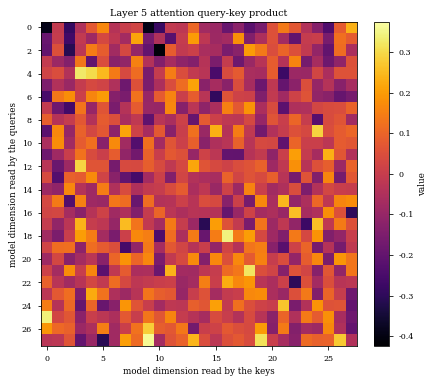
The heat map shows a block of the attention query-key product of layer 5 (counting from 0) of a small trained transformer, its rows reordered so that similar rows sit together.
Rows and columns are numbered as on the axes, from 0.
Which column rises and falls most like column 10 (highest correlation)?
25
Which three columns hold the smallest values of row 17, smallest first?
14, 23, 18
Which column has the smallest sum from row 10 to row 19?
8
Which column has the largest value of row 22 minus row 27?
5
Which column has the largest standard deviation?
9
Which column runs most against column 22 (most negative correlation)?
17
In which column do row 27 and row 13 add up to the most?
19
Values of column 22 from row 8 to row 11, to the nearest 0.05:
0.1 0.05 0.1 0.2
